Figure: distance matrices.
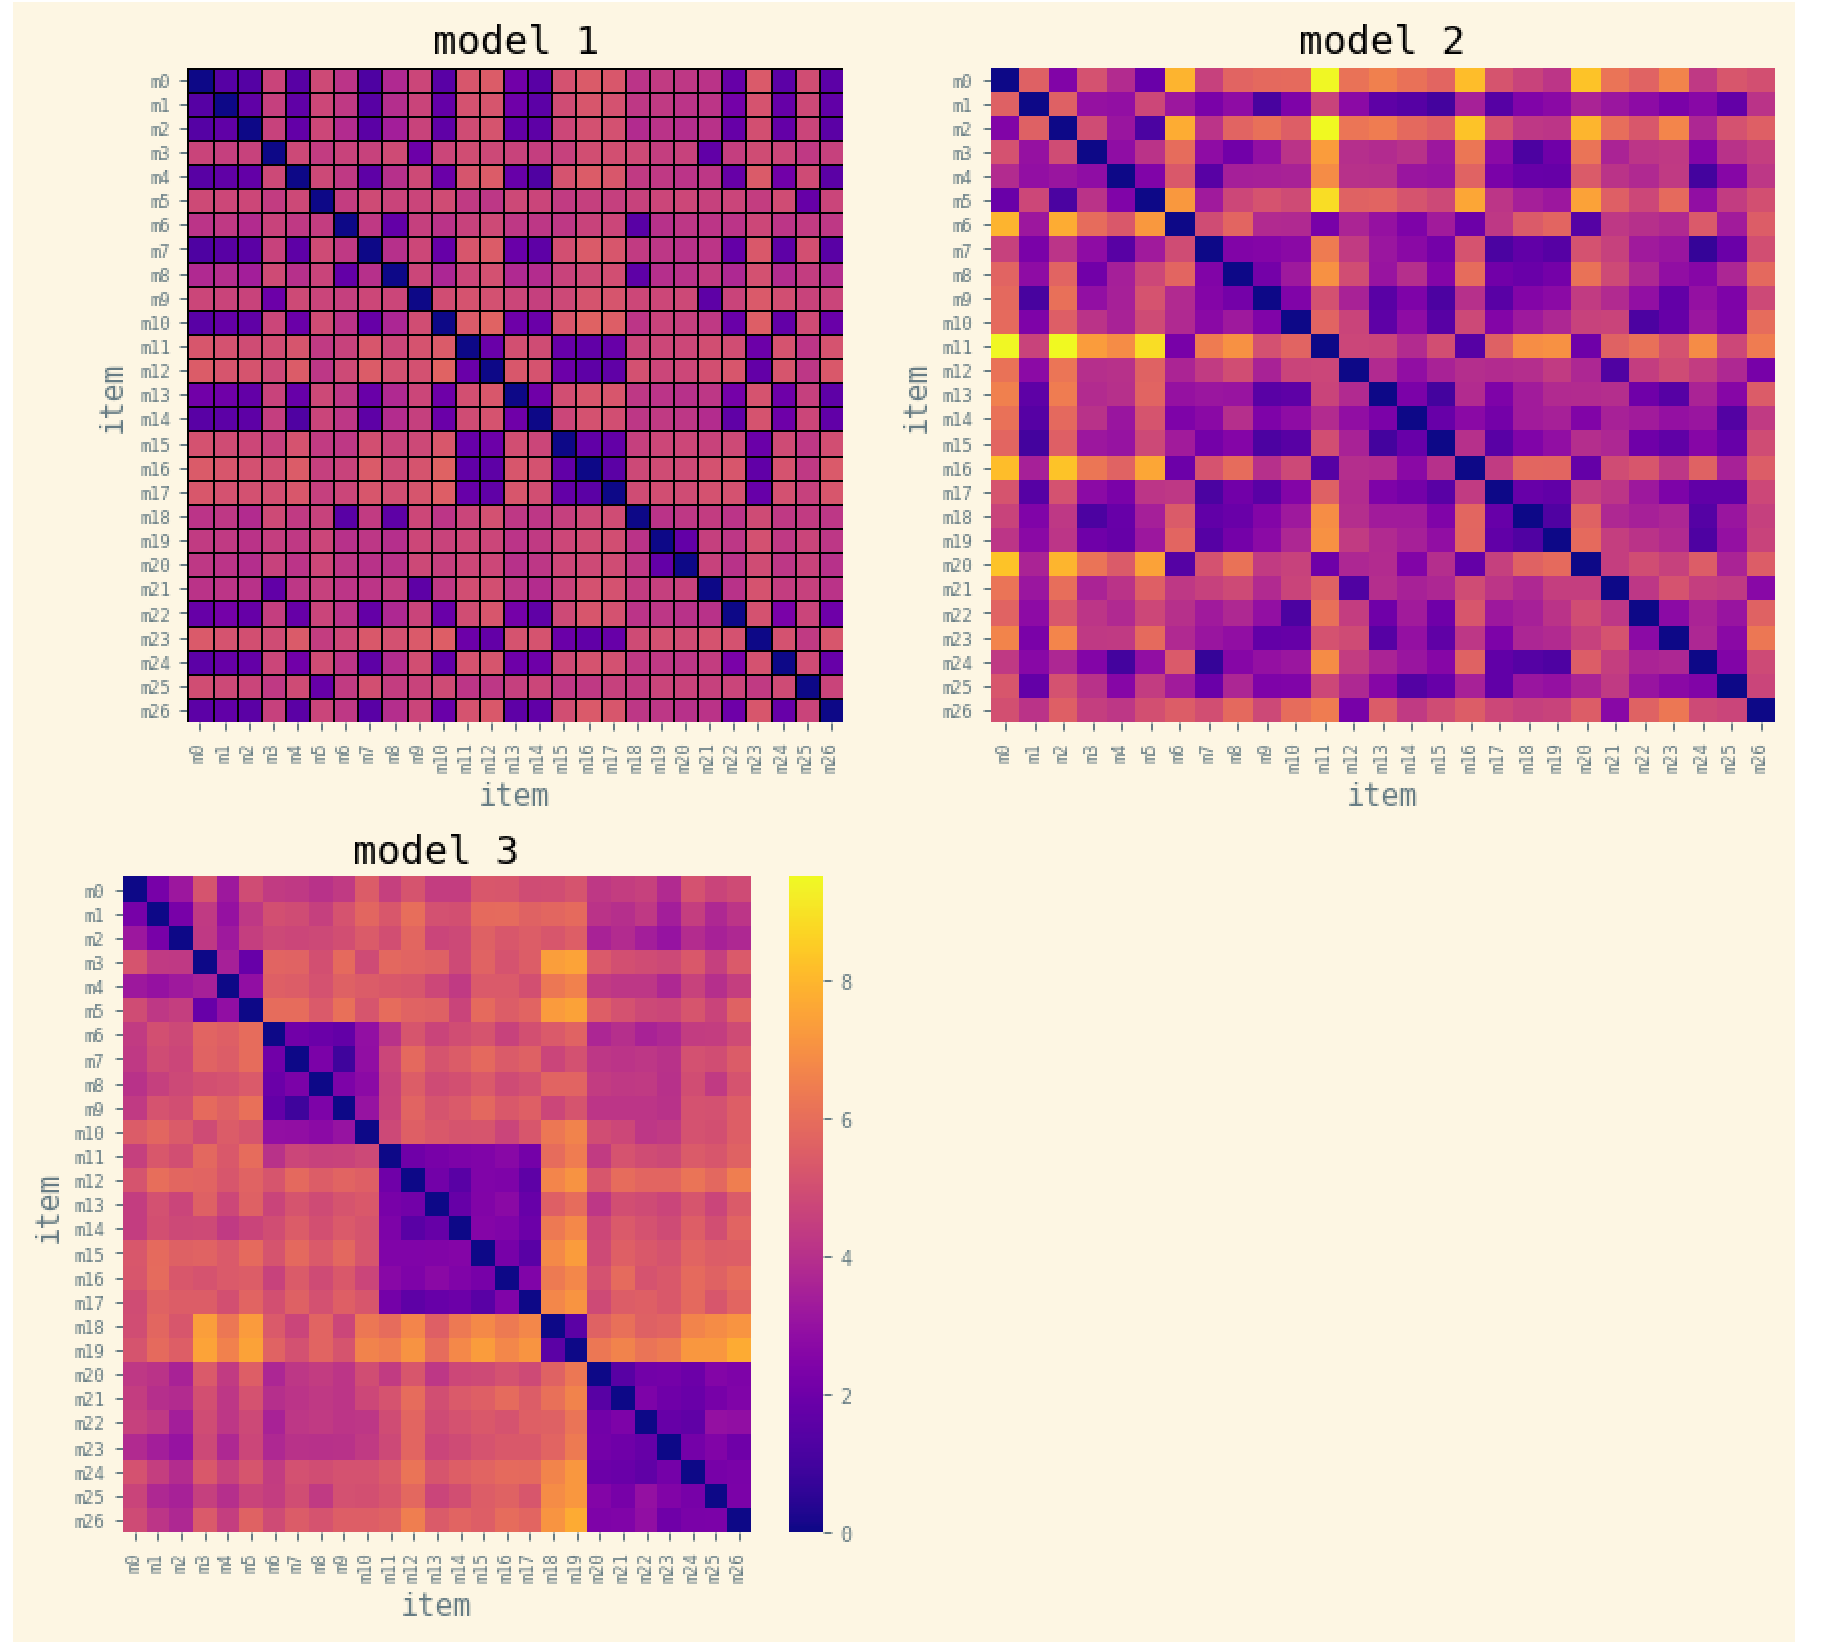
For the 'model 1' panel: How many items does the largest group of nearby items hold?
11
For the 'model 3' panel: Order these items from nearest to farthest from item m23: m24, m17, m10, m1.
m24, m1, m10, m17
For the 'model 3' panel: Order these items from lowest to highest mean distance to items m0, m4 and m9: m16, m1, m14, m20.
m1, m20, m14, m16
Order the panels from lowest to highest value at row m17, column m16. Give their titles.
model 1, model 3, model 2
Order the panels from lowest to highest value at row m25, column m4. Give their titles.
model 2, model 3, model 1
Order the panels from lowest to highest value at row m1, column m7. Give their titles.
model 1, model 2, model 3
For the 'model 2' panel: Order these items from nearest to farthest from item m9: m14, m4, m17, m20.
m17, m14, m4, m20
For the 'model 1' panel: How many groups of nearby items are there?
6
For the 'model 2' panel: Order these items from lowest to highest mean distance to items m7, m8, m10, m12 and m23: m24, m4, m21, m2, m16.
m24, m4, m21, m16, m2
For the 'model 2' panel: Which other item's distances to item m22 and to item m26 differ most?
m10
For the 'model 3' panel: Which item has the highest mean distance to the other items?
m19
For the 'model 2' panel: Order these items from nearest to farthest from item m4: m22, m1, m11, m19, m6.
m19, m1, m22, m6, m11
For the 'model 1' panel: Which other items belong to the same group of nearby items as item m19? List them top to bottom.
m20
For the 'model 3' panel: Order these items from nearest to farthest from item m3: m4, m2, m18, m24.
m4, m2, m24, m18
